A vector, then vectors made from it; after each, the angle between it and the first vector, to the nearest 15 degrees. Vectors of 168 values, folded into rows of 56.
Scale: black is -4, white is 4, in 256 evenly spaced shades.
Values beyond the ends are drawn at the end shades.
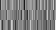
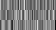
150 degrees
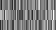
105 degrees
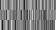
30 degrees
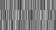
120 degrees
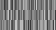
105 degrees
